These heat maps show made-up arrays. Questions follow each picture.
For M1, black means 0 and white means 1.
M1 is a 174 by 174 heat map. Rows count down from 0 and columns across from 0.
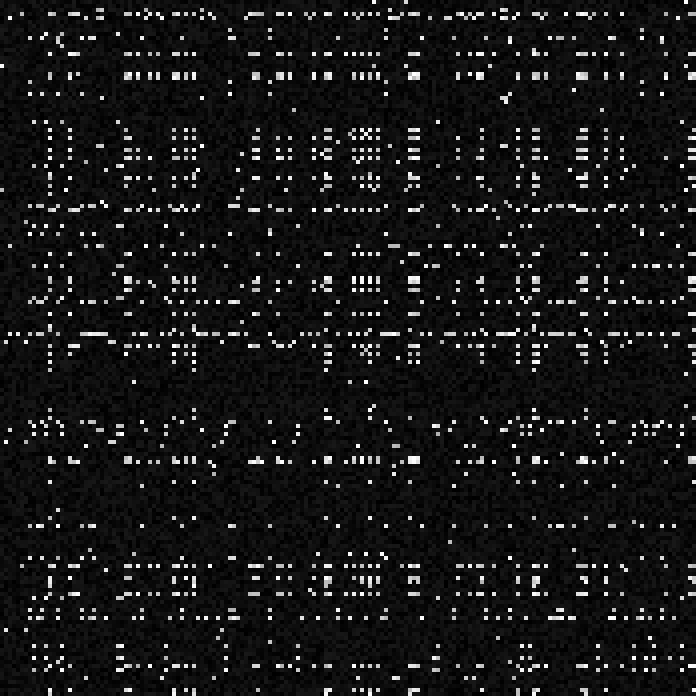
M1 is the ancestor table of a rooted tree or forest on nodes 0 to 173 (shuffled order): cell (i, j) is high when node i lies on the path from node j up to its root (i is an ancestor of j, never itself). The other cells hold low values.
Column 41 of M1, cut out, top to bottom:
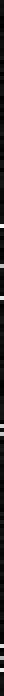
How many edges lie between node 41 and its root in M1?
8
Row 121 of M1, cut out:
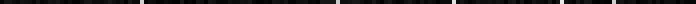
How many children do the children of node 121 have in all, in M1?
3
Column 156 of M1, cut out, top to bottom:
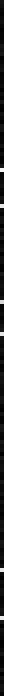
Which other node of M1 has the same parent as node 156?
26
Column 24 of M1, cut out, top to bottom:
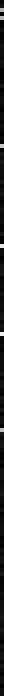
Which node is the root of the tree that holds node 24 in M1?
83
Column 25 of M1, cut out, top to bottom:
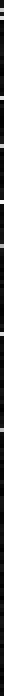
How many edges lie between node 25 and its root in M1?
8
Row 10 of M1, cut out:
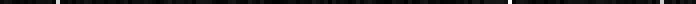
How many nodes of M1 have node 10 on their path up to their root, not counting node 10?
3
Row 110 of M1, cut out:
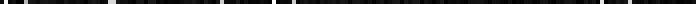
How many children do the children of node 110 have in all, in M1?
5
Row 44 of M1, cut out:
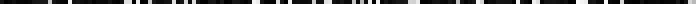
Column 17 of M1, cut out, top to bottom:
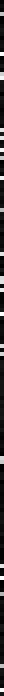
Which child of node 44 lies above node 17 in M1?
37
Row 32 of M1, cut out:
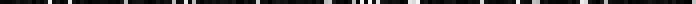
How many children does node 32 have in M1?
3
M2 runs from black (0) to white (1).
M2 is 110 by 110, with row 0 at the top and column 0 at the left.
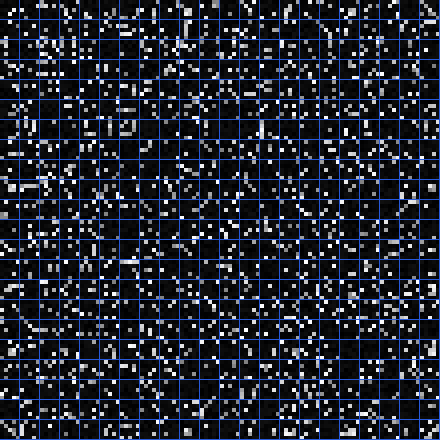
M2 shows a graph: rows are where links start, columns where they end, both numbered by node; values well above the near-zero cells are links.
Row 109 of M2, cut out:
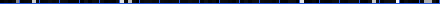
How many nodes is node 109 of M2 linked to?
9
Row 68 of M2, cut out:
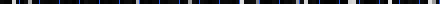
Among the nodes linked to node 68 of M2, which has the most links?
node 108
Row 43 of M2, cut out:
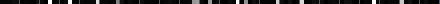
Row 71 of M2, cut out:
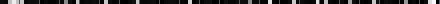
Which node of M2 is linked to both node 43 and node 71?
node 93
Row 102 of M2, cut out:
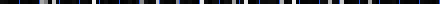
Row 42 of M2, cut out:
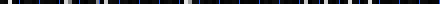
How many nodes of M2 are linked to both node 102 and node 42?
1
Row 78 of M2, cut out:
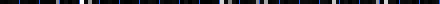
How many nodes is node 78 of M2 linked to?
10
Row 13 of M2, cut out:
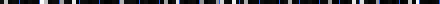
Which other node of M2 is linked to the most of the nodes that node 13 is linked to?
node 9
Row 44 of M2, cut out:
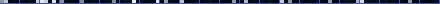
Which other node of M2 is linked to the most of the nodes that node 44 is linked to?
node 11
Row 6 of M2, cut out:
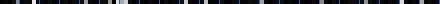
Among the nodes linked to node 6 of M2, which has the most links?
node 46
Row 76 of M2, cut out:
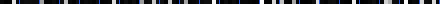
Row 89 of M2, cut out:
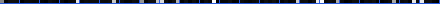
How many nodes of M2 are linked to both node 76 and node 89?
5
